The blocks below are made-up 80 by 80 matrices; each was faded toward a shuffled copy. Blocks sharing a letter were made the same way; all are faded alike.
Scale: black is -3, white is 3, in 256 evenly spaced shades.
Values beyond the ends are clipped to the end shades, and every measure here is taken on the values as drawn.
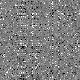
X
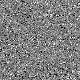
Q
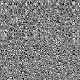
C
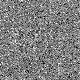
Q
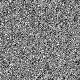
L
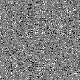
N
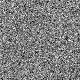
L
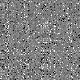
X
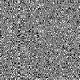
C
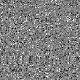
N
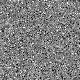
Q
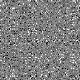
N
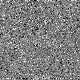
Q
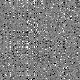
X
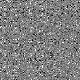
N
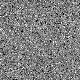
Q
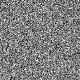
L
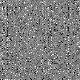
X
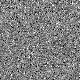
Q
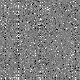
X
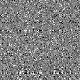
C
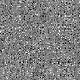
N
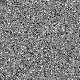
Q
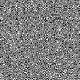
C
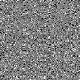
C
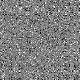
N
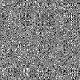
C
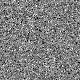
Q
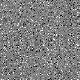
X
